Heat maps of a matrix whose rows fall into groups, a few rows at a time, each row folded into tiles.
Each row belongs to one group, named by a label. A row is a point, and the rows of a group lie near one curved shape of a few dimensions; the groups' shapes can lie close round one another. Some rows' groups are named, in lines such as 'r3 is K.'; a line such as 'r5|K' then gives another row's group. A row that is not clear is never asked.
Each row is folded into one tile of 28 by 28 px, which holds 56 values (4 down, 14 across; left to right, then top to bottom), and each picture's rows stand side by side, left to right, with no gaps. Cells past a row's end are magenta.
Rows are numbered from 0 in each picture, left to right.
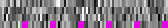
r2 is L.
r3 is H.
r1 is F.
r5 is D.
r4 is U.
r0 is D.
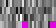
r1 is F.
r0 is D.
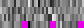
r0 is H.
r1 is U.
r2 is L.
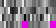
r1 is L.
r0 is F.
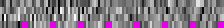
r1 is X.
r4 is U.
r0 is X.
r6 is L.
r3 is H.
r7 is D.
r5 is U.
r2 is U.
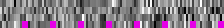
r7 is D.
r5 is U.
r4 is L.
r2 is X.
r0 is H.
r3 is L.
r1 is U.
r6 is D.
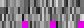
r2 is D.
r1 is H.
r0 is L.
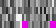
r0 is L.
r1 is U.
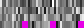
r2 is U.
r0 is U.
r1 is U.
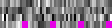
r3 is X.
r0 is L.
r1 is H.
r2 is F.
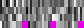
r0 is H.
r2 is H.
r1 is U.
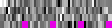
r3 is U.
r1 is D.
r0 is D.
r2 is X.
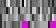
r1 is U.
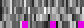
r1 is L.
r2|U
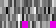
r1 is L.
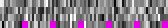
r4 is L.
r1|D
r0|L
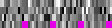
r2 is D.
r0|L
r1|U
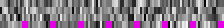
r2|D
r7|L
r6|U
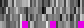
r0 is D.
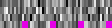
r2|D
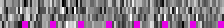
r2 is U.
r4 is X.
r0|L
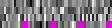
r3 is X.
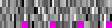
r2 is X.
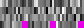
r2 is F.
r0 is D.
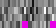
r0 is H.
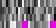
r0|H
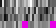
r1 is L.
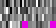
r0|U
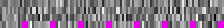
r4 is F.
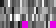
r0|X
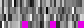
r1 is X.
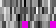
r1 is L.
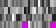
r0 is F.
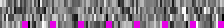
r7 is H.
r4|U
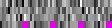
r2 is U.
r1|L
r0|D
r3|H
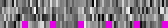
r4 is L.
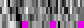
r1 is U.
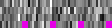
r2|H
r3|F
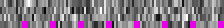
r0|D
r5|F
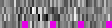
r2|H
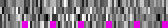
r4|H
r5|U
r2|X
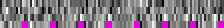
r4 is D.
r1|F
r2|U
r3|U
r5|D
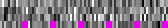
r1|H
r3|X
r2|H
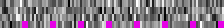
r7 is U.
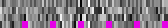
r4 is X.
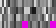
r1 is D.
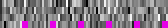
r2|H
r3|X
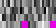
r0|F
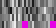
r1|D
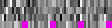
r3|L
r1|D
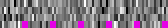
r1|X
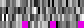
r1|U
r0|L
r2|U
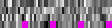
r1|L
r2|D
